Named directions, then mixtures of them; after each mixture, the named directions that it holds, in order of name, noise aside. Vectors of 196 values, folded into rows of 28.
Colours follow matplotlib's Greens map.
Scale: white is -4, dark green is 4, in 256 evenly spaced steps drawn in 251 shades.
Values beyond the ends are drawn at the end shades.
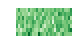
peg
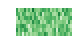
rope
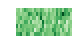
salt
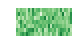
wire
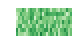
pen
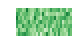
pen.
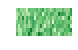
peg, pen.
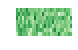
peg, pen.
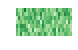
rope, salt.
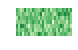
peg, rope, salt.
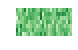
pen, rope, salt.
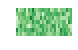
pen, rope, wire.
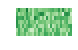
pen, wire.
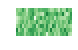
pen, wire.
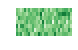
peg, rope, salt.
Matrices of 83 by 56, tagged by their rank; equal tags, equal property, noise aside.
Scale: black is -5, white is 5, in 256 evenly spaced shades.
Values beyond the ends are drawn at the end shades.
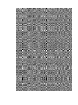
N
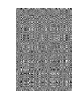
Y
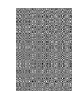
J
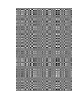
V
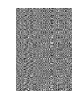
Y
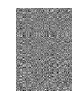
Y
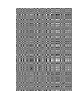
V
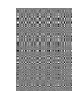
V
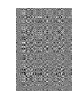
J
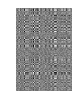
V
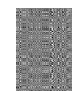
J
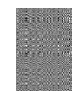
N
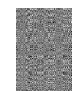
Y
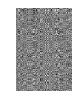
Y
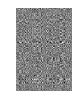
Y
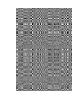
V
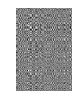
J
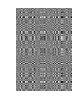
V
